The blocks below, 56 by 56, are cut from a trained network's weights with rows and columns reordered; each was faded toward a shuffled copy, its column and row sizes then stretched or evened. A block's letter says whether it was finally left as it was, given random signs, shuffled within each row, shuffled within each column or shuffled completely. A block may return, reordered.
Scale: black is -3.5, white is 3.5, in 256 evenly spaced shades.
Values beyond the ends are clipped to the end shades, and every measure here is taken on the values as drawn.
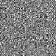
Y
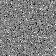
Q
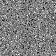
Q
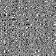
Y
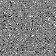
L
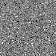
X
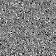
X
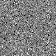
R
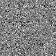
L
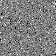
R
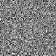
Y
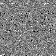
X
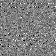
X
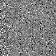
R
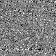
X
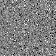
R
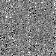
R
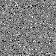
X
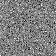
Q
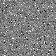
Q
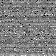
X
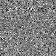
X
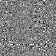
Y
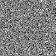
L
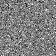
Q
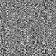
Y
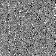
R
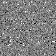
X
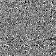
L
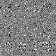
L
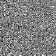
L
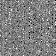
R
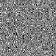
Y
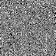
L
